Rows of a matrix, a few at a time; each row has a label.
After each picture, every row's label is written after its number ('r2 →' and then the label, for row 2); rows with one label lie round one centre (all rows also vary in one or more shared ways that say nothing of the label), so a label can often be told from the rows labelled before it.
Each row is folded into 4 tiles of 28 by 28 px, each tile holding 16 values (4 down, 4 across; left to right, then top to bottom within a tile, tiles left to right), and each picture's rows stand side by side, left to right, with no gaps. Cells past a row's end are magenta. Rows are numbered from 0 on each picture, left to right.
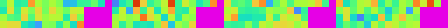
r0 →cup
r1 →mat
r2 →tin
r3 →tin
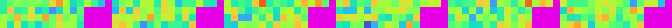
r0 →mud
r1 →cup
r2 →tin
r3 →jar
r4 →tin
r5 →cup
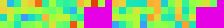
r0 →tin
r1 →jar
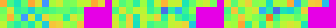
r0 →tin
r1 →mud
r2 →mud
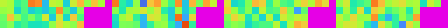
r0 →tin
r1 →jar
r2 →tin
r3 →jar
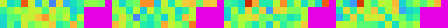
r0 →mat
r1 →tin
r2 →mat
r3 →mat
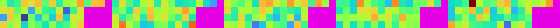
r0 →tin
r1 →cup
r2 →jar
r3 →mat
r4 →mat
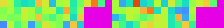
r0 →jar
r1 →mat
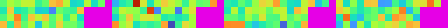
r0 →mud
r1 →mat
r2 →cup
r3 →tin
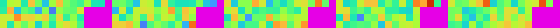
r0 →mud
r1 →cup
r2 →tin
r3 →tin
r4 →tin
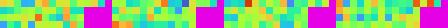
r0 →jar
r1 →cup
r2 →mat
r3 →tin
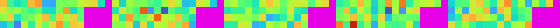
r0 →tin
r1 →mud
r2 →jar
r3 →mud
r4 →mat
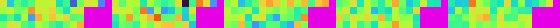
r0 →cup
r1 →mud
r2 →jar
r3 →mud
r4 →mat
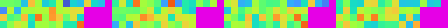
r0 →cup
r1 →mat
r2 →cup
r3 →cup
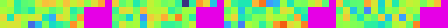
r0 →jar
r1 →cup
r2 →tin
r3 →tin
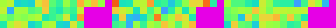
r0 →jar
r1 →tin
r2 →cup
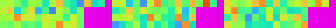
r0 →mud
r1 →jar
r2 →tin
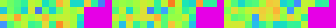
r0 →mud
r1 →mud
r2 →cup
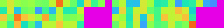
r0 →mud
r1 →cup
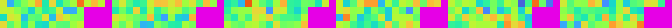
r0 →tin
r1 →jar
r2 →mat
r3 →tin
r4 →mud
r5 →tin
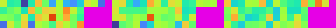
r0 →cup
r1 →jar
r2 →tin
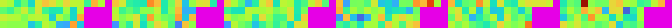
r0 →jar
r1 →jar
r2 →jar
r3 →tin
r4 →tin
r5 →mat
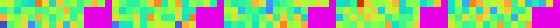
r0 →jar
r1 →jar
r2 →tin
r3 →mat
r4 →mat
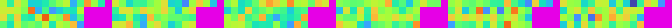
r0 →mud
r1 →cup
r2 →jar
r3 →cup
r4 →mud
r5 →cup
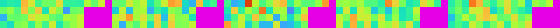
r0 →mat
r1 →mud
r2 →mat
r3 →mud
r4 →mat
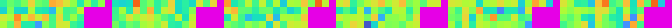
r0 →mud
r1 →mat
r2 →tin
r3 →jar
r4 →mud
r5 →jar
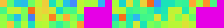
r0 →cup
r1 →tin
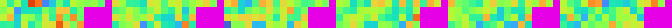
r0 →tin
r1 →jar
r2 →jar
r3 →jar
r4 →jar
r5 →tin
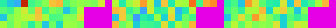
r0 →mat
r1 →tin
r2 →mat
